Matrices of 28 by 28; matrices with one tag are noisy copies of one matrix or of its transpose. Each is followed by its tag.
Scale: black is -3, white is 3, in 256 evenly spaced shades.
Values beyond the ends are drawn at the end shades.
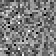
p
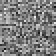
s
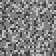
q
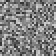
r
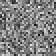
q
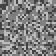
p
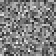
p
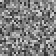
p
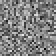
r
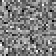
q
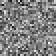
q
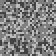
r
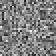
r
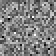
p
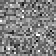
r
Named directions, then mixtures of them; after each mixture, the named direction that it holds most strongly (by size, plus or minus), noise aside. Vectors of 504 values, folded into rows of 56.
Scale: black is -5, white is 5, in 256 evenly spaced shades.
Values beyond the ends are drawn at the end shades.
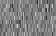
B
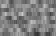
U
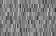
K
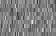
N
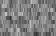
U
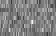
N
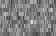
U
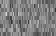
K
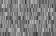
K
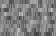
U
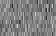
B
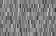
K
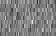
N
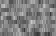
U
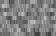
U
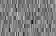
N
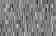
B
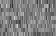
B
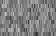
K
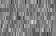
N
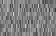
K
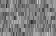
U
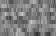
U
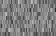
K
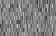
B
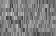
B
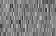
B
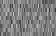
K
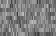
U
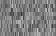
N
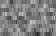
U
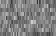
U
